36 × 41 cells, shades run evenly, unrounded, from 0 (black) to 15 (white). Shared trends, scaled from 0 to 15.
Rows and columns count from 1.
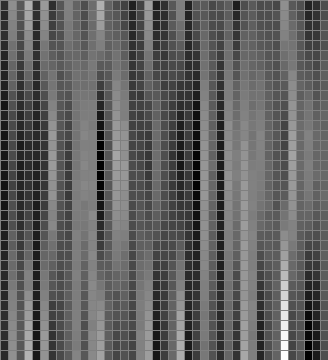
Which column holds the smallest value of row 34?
39
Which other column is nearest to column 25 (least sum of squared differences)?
28
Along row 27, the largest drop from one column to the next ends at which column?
5
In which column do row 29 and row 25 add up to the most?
36
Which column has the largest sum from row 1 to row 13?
37
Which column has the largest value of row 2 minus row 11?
13
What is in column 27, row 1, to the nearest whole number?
4
